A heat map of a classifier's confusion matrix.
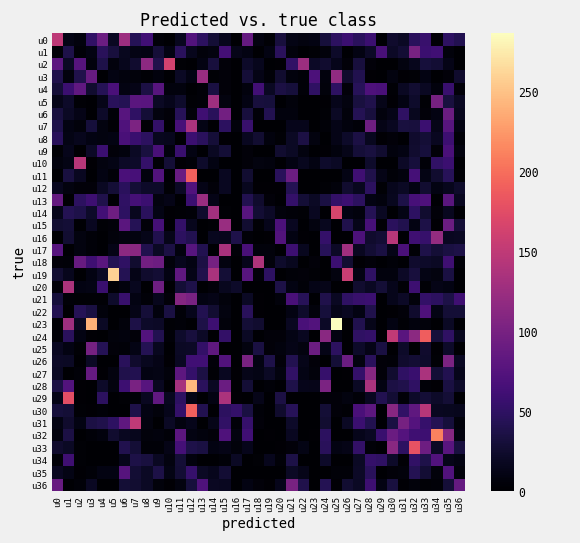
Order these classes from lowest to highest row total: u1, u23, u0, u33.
u1, u33, u23, u0
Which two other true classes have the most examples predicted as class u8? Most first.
u2, u18
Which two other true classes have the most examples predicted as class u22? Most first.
u2, u23
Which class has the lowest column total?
u16
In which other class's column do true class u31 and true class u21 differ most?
u7
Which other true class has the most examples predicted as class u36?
u21
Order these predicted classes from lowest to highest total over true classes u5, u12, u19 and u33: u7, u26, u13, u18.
u18, u13, u7, u26
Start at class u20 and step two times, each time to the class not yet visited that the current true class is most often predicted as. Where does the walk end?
u32
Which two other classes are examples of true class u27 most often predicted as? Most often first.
u33, u28
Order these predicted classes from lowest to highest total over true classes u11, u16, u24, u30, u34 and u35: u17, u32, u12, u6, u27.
u17, u6, u27, u32, u12
